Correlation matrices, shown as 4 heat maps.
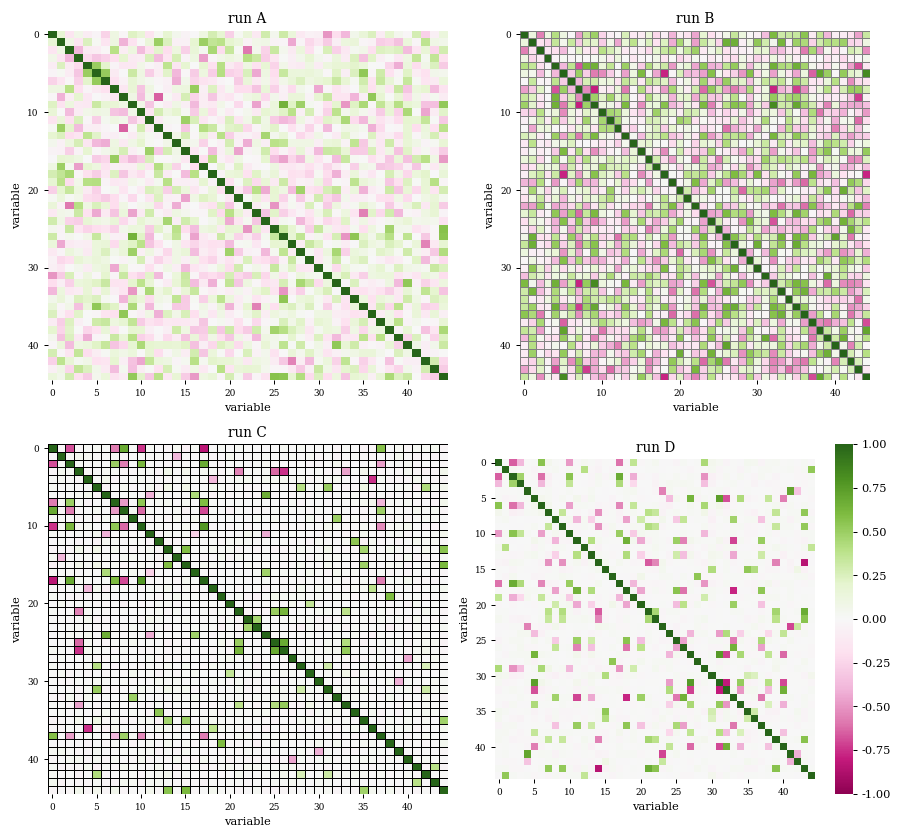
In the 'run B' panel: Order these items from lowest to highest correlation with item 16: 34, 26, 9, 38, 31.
38, 9, 26, 34, 31
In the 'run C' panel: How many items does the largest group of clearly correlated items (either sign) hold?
7
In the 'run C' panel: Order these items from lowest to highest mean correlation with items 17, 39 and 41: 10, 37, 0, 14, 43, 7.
0, 37, 14, 43, 7, 10
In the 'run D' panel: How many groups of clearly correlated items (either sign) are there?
8
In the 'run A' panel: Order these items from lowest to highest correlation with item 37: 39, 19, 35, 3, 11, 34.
11, 3, 19, 34, 35, 39
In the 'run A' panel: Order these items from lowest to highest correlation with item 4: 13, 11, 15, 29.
11, 29, 15, 13
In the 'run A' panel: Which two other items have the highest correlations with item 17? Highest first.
1, 12
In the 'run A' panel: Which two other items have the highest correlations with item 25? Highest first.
44, 38
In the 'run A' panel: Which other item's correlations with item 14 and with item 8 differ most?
34
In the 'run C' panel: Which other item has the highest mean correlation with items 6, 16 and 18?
24
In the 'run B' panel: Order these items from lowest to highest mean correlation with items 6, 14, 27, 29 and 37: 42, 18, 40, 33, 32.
42, 32, 40, 33, 18
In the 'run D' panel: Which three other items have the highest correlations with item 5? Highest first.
31, 27, 34
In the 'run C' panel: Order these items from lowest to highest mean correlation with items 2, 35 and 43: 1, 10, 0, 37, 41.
0, 37, 1, 41, 10
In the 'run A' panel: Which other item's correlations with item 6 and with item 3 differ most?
5
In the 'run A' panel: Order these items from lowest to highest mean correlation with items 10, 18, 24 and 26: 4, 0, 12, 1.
4, 1, 12, 0
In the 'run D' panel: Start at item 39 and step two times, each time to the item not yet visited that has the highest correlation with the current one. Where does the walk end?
21
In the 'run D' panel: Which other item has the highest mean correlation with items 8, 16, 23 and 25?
28
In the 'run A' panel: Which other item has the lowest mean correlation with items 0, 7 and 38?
33
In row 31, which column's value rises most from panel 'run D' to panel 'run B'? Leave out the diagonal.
40
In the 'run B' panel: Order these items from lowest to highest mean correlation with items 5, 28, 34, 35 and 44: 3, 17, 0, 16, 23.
17, 3, 23, 16, 0
